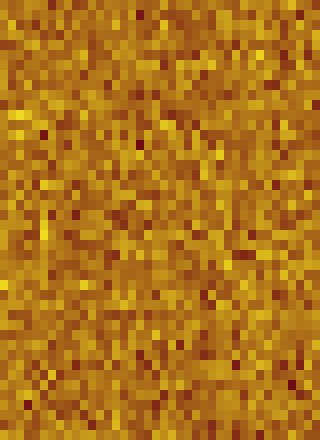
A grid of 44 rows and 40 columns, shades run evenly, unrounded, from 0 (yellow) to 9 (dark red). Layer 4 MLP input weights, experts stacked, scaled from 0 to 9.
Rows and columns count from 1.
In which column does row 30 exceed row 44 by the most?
20
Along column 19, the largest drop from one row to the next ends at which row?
24
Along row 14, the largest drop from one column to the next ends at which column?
7
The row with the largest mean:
22
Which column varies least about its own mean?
13
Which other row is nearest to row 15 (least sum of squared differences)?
2
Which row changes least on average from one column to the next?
11
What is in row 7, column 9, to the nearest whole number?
3
